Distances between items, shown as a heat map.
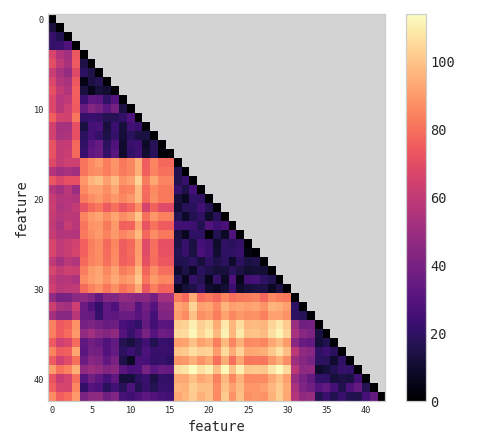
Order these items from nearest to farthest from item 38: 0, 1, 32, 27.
32, 1, 0, 27
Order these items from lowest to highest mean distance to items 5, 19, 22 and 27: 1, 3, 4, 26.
26, 1, 3, 4
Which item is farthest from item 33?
18
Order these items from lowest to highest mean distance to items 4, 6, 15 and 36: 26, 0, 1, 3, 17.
1, 0, 3, 26, 17
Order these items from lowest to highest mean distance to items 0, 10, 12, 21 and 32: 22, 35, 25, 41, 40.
40, 41, 35, 25, 22
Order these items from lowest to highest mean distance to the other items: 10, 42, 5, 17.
10, 5, 42, 17
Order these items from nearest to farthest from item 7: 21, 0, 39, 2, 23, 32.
32, 39, 2, 0, 21, 23
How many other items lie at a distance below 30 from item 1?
3
